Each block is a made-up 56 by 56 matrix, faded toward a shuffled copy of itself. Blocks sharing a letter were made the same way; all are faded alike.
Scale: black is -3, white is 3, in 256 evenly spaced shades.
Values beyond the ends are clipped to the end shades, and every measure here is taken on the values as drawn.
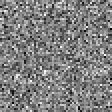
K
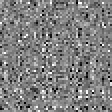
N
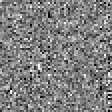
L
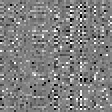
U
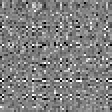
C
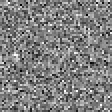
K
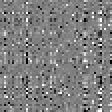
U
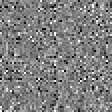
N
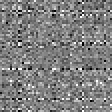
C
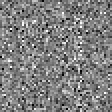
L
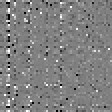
U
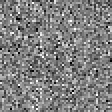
L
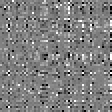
U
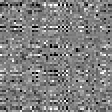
C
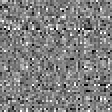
N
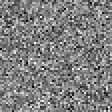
K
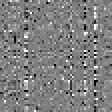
U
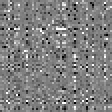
U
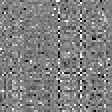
U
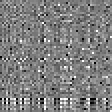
C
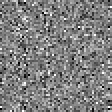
L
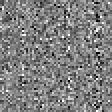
L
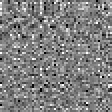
N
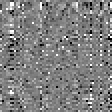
U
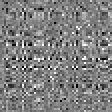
C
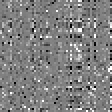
U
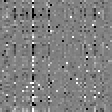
U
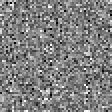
L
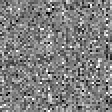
L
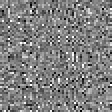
N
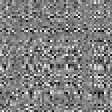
C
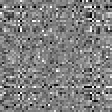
C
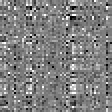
U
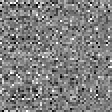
N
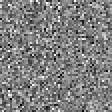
L
